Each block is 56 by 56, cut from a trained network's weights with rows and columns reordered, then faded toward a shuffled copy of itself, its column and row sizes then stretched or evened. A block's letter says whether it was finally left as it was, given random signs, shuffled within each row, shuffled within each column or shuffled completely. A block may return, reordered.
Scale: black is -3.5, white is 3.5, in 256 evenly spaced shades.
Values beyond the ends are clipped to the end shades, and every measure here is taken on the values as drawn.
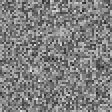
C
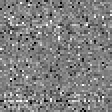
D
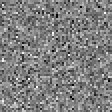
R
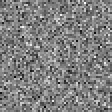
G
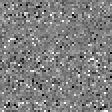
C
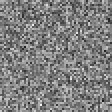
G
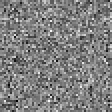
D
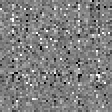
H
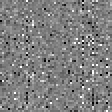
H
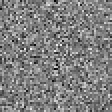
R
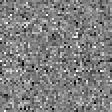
D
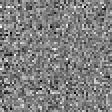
H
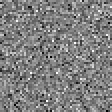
G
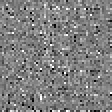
H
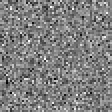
C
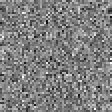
H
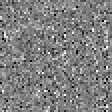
R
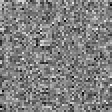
H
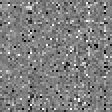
D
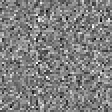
H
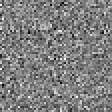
H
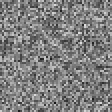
H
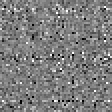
D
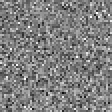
G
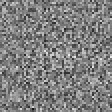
H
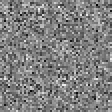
D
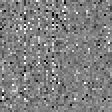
D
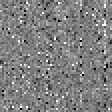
R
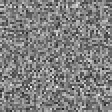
D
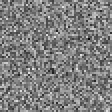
G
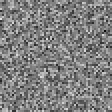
G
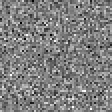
C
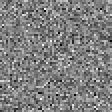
C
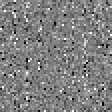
R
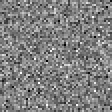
G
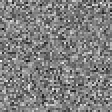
C
